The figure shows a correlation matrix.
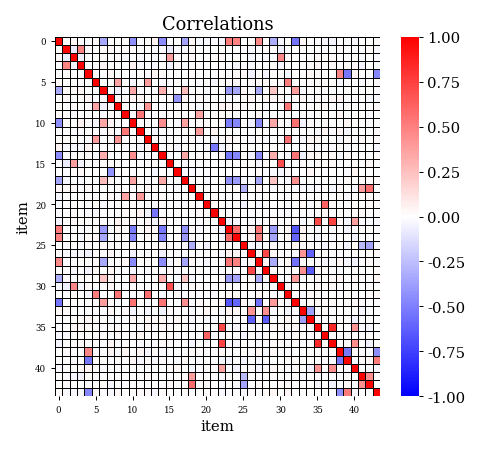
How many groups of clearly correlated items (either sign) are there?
12
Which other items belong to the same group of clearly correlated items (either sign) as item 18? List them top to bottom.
25, 41, 42
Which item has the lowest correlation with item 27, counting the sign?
32
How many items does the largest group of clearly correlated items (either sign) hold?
10
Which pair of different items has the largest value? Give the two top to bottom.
35, 37
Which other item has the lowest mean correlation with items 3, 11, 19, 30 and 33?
34
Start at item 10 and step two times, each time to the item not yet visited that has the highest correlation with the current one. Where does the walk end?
14
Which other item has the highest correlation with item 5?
31
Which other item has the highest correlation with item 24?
23
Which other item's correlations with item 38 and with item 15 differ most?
30
